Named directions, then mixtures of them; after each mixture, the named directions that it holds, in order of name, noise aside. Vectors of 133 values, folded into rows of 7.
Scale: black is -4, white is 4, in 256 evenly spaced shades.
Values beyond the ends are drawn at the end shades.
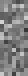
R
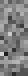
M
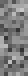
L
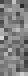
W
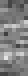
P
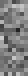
L, R.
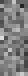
W.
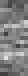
P.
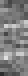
P.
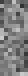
W.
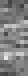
P.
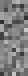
R.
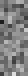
M, R.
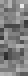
P, W.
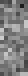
P, W.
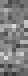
M, P.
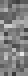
P, R.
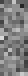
W.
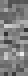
P, R.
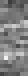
P.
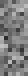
L.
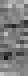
P.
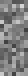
R.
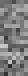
L, P.
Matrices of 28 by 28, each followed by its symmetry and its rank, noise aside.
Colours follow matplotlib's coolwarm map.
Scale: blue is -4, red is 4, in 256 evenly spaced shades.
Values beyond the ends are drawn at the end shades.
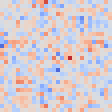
antisymmetric, rank eight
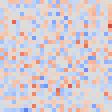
antisymmetric, rank eight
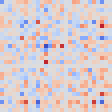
symmetric, rank four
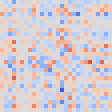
antisymmetric, rank six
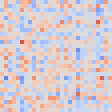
no symmetry, rank four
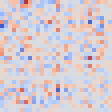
antisymmetric, rank six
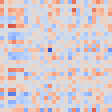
no symmetry, rank four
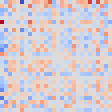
antisymmetric, rank four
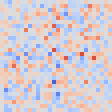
antisymmetric, rank eight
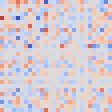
no symmetry, rank four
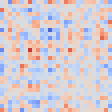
antisymmetric, rank four
